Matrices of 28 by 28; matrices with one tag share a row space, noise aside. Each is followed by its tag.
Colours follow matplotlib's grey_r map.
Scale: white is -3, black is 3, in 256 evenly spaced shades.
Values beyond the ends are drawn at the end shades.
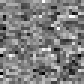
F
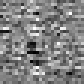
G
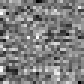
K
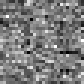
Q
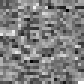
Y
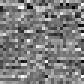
Q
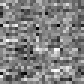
K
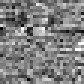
Q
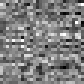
Q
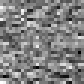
G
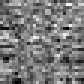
G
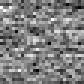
G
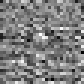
Q
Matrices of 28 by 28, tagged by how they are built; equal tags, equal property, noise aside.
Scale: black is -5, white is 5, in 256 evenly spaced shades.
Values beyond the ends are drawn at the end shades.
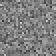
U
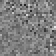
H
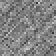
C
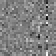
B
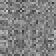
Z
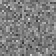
U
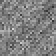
C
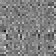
Z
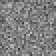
U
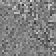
H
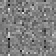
B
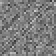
C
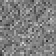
C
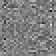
Z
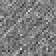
C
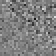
H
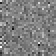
B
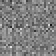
Z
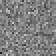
U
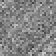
C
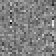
B
